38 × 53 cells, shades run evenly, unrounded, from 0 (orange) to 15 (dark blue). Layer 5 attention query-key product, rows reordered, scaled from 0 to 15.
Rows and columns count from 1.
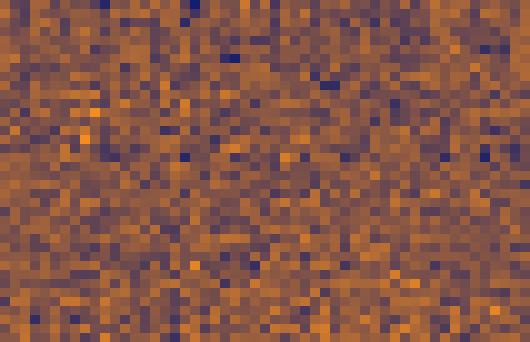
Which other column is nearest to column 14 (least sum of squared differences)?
1
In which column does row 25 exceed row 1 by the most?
25
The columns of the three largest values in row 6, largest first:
49, 51, 10
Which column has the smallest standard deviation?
47
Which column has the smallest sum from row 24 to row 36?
42
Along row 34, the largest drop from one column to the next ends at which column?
2
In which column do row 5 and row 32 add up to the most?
23
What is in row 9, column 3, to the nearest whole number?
11
